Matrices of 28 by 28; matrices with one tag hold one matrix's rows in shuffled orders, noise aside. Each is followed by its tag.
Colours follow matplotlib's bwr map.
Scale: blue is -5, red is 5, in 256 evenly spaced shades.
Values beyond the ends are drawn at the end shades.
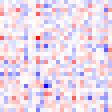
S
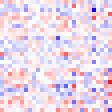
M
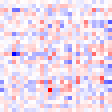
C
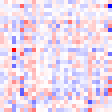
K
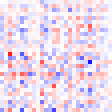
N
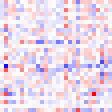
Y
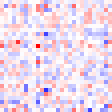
S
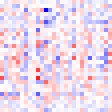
S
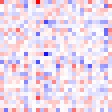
S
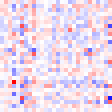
K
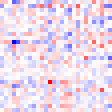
C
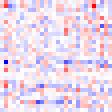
Y
